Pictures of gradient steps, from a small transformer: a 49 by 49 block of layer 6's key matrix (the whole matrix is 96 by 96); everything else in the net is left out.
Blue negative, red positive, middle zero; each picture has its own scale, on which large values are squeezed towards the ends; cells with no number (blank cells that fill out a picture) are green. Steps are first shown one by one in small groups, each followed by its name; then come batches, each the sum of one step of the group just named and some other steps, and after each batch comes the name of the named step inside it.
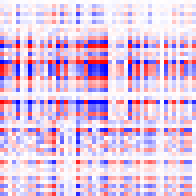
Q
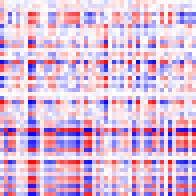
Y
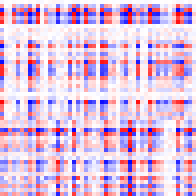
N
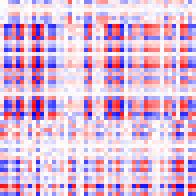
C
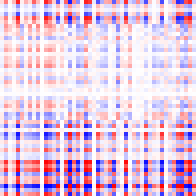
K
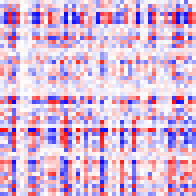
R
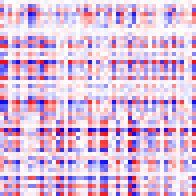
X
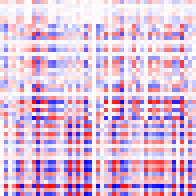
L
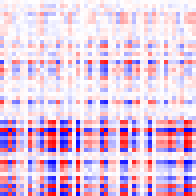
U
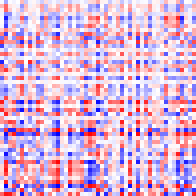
Y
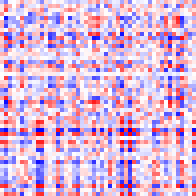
X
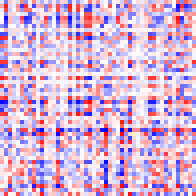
X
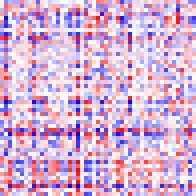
N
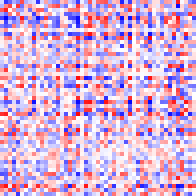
R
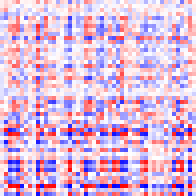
L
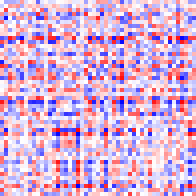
N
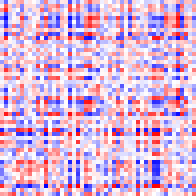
K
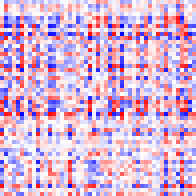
C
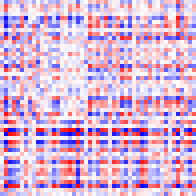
C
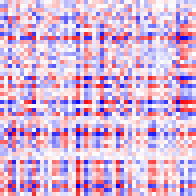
R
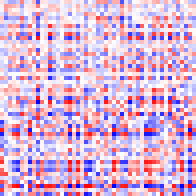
L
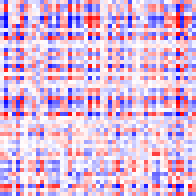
C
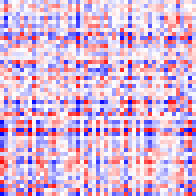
Q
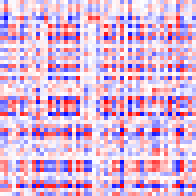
L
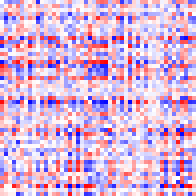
Q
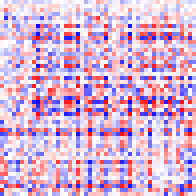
C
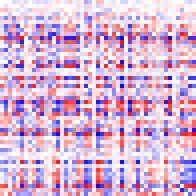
C
